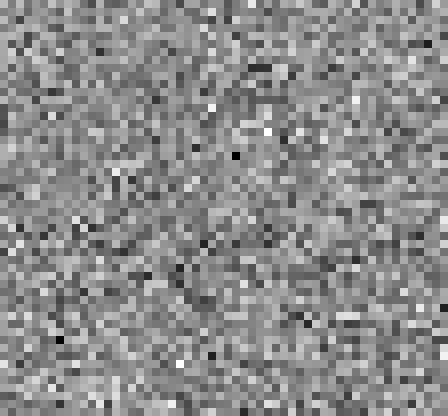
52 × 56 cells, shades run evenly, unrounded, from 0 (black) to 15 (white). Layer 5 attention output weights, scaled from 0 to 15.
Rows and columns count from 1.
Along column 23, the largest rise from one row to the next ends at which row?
46
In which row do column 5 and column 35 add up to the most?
25
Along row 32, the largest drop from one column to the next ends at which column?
27
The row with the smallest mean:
32
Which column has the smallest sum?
8
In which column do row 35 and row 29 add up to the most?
48
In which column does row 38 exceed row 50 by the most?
23
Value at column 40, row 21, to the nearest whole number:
12
